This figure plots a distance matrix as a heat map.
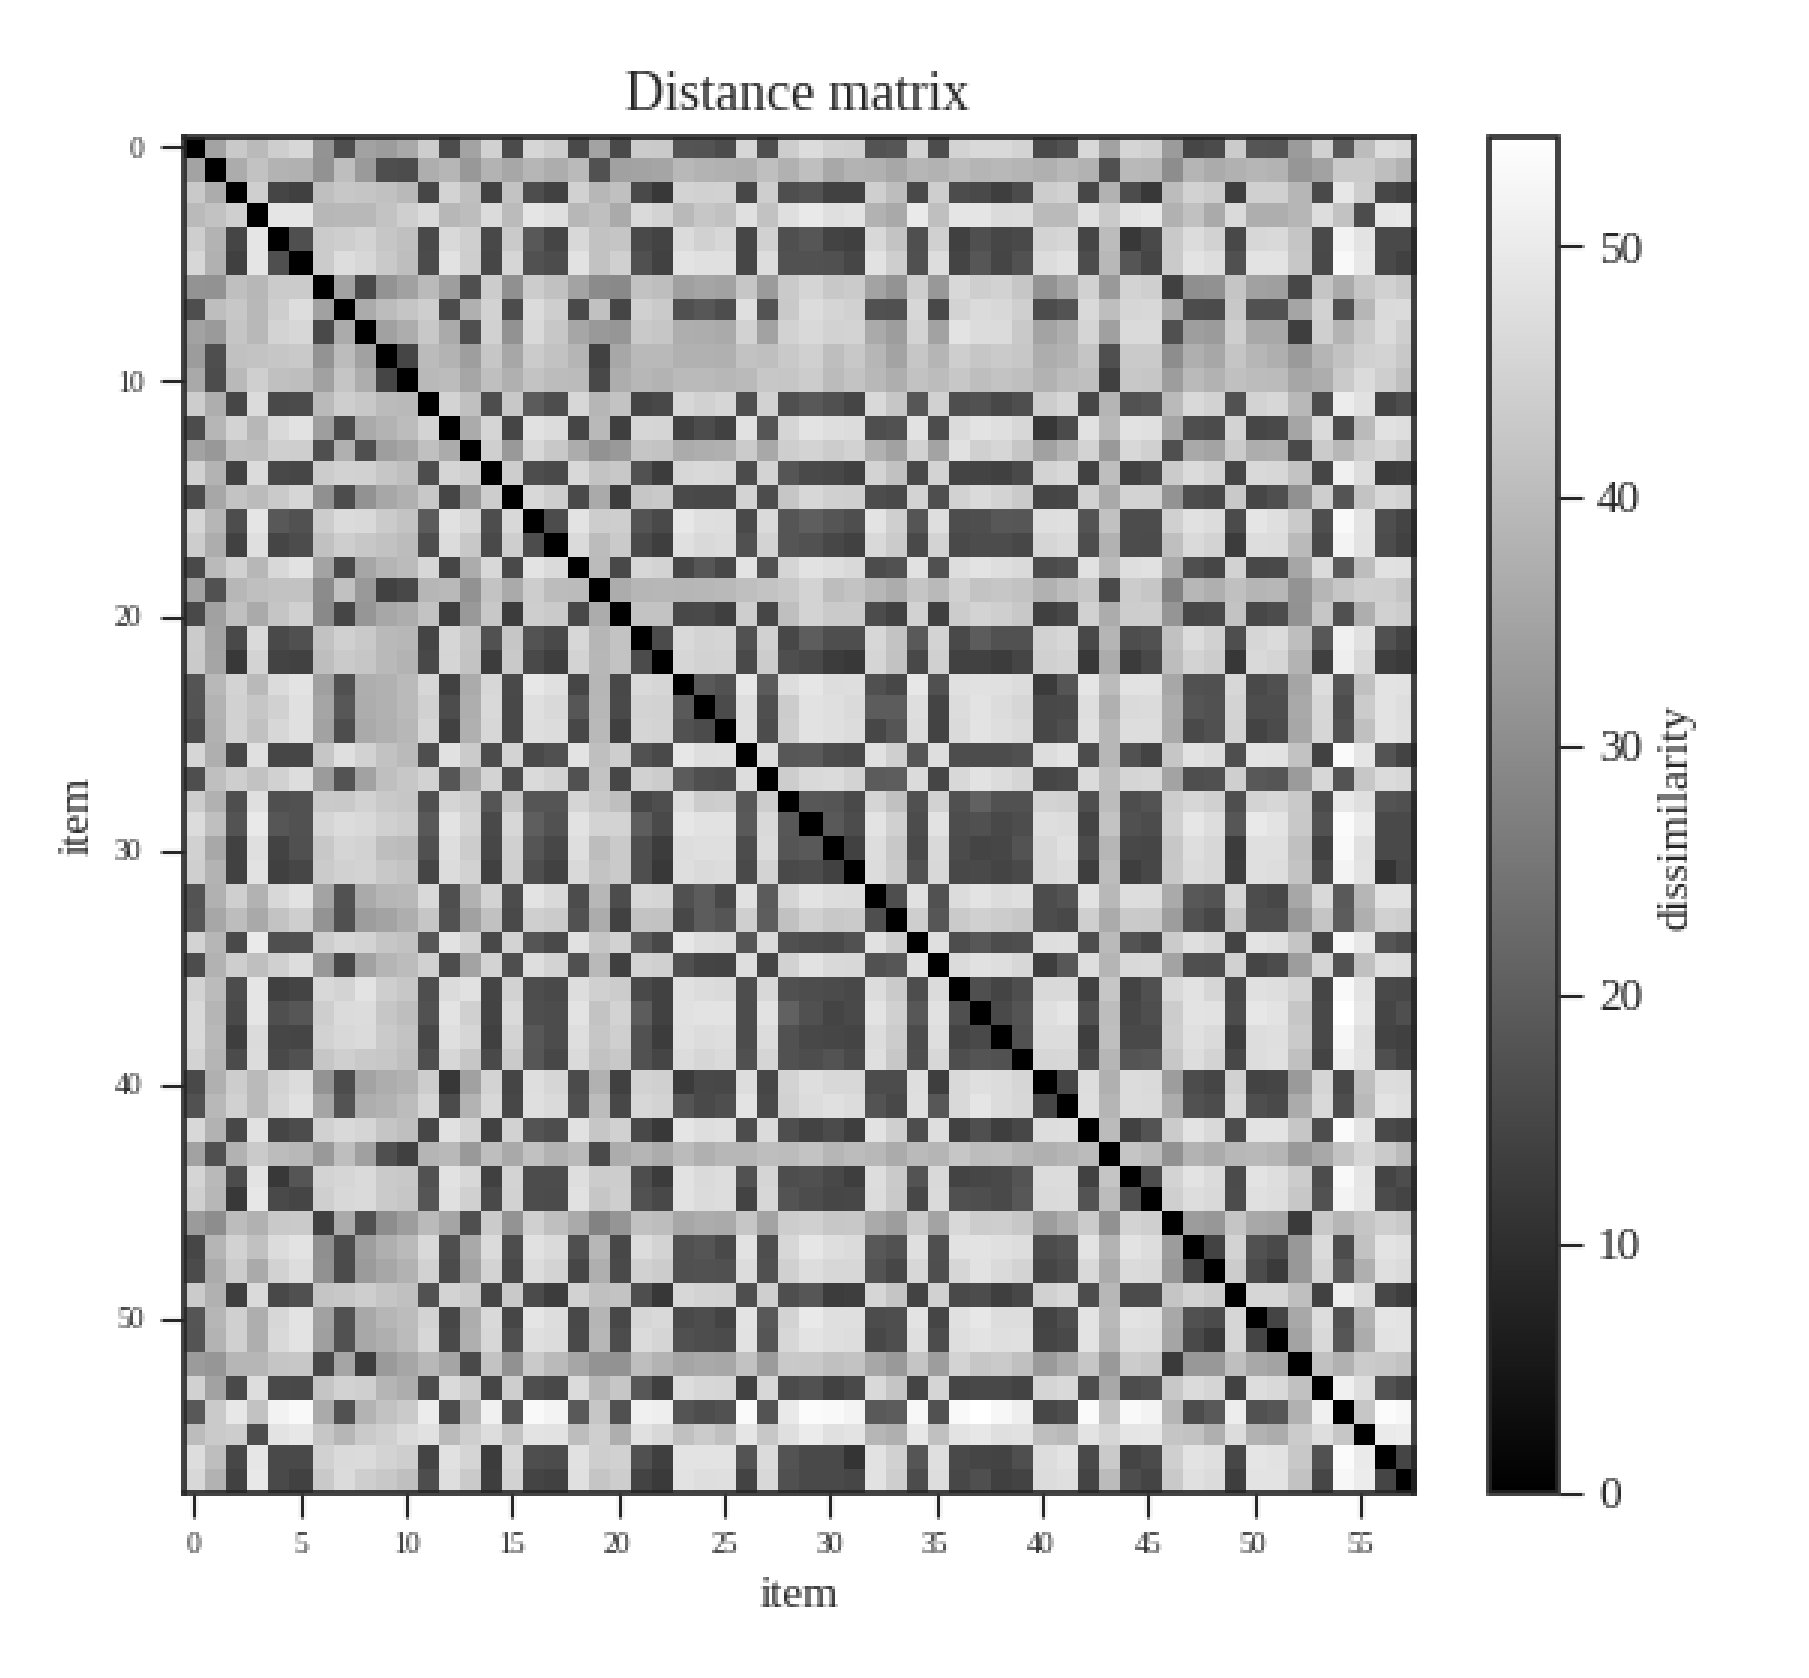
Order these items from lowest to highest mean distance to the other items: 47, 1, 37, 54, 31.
31, 37, 47, 1, 54
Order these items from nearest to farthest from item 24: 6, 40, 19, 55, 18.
40, 18, 6, 19, 55
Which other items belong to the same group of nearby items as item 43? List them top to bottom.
1, 9, 10, 19
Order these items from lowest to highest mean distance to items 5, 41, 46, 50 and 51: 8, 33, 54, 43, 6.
33, 54, 6, 8, 43
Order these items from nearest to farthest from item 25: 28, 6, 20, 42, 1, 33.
20, 33, 6, 1, 28, 42
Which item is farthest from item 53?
54
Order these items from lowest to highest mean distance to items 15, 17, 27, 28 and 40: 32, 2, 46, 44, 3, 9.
32, 2, 44, 46, 9, 3
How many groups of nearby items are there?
5
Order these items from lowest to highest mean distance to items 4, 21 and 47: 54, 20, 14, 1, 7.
14, 20, 7, 1, 54
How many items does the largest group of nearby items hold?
26
